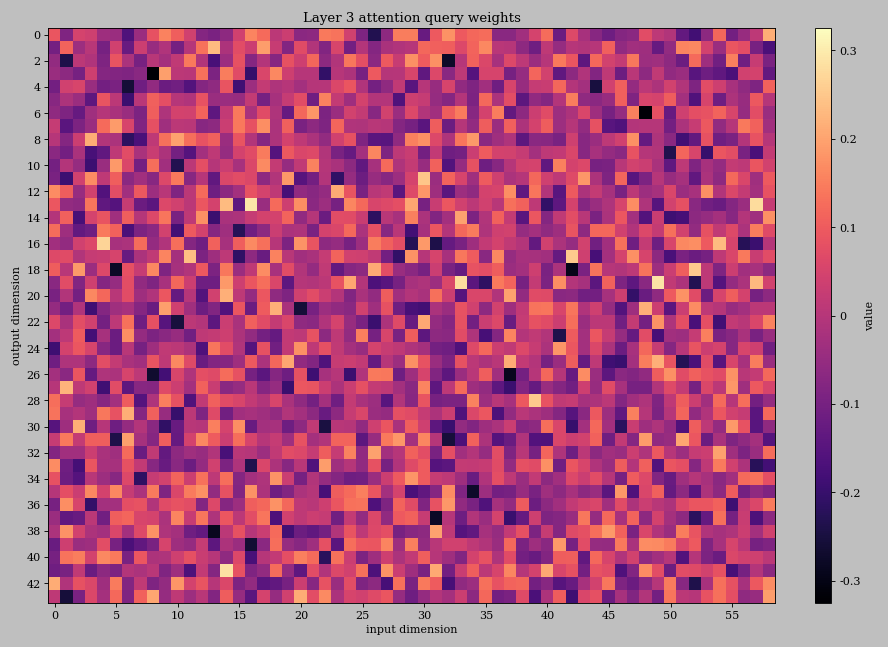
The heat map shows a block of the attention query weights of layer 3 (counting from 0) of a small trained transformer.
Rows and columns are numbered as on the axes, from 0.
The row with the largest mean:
36
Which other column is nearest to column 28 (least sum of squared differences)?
38
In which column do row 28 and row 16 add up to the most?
54
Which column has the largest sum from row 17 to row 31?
6
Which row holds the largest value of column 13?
1
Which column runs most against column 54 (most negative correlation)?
57
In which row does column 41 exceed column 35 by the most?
19
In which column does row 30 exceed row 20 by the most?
2
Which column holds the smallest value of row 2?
32
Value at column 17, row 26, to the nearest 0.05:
-0.15
